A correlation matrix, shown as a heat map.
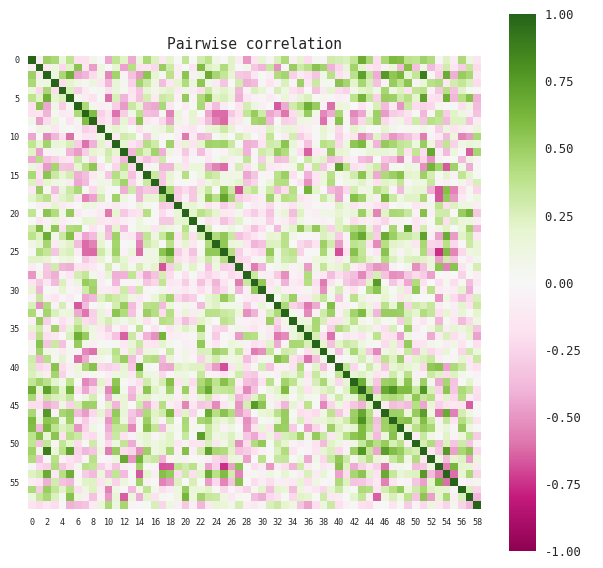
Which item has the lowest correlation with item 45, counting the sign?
57
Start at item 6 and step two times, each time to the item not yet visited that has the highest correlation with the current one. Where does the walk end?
17
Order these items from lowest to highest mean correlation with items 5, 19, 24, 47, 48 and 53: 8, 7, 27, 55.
7, 8, 55, 27
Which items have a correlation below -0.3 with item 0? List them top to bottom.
10, 13, 28
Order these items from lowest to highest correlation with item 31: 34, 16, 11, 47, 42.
47, 16, 11, 42, 34
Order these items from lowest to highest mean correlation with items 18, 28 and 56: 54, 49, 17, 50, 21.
21, 49, 50, 17, 54
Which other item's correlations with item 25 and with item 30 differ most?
8
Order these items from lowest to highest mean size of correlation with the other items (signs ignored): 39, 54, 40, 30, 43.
30, 39, 40, 54, 43
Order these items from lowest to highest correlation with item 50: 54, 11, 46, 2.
11, 54, 2, 46
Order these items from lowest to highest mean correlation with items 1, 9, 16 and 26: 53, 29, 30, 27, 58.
53, 29, 30, 27, 58
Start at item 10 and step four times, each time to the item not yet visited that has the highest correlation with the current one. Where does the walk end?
14
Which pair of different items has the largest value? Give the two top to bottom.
2, 51
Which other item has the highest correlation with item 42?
43
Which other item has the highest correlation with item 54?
51
